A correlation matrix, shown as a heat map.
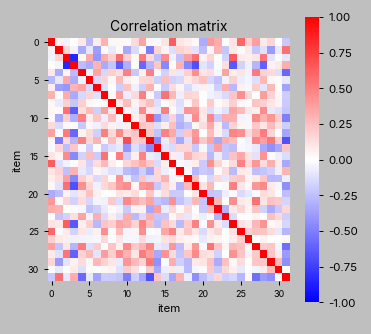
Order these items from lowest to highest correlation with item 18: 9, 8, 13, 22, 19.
13, 8, 22, 19, 9
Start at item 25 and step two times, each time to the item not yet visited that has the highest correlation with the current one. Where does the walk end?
16
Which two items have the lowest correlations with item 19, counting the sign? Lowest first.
3, 31
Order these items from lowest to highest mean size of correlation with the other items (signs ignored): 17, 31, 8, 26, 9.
26, 8, 17, 9, 31
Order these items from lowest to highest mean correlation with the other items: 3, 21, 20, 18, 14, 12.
3, 14, 20, 18, 21, 12
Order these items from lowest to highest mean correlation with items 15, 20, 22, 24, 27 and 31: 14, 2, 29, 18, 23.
23, 29, 14, 18, 2
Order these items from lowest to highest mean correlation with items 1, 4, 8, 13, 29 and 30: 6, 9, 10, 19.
9, 6, 19, 10
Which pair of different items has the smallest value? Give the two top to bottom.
2, 3
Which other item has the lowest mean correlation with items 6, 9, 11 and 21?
31
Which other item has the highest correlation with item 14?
22
